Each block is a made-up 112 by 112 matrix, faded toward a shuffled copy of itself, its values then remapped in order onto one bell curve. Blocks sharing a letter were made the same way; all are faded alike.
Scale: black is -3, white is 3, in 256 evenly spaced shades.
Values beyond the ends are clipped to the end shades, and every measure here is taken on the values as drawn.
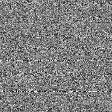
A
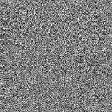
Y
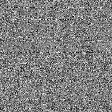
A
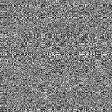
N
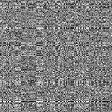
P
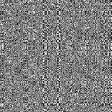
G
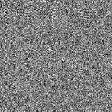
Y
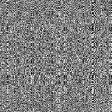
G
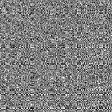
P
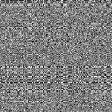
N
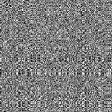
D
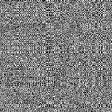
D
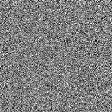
Y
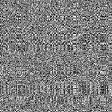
D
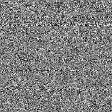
A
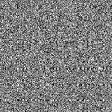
Y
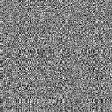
D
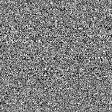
A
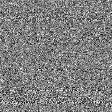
A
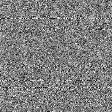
A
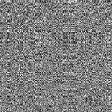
D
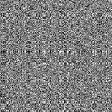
D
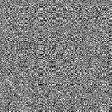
P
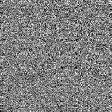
Y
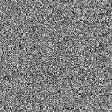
Y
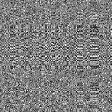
P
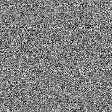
A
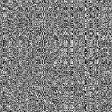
G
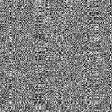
G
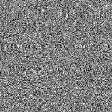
Y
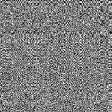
D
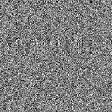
Y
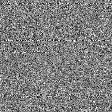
A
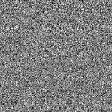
Y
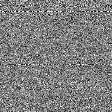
A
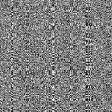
G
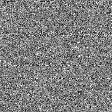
A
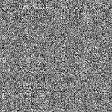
Y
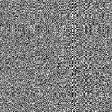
G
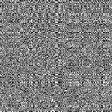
N
